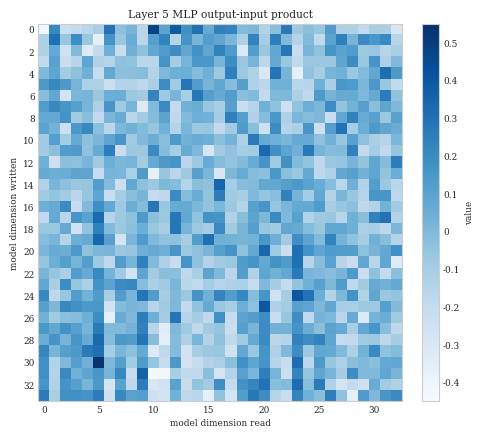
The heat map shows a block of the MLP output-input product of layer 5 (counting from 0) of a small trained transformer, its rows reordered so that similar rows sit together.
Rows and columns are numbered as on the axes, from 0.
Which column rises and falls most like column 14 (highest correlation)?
17
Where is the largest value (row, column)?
30, 5
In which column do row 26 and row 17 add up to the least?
6
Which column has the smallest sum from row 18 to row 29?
11
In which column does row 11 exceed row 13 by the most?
10
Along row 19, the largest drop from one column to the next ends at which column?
7
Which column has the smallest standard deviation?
8
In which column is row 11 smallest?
15
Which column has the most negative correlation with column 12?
29
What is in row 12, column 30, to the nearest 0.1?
0.1
